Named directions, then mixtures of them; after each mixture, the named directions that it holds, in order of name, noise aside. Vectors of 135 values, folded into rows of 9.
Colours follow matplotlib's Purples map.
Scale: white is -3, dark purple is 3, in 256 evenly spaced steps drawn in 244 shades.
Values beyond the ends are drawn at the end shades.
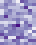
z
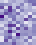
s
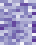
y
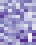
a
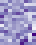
a, y.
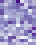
z.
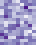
z.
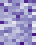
y.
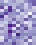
s.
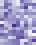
y, z.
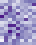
s, z.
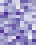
a, z.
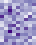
s.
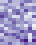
a.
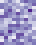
s, y, z.
